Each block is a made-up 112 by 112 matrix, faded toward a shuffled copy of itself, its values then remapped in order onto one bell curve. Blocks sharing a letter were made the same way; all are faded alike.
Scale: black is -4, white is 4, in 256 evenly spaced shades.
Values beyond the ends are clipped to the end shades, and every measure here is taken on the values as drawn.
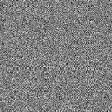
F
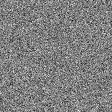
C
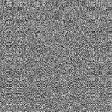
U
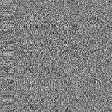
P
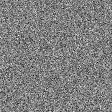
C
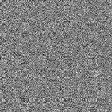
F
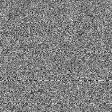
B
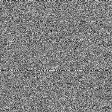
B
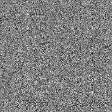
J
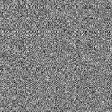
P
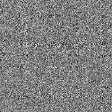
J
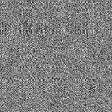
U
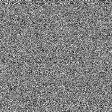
B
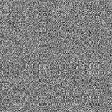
P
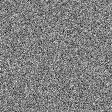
C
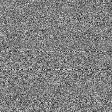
B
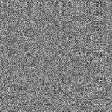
U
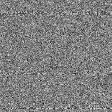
B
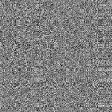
P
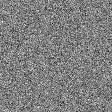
C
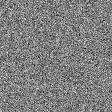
C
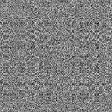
U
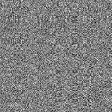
F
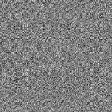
P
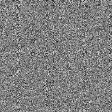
J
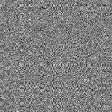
U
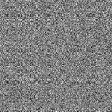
U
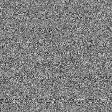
B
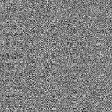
P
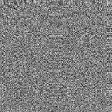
P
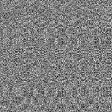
U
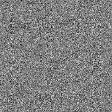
J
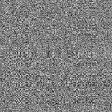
U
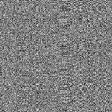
P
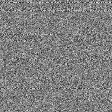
B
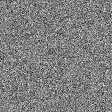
C
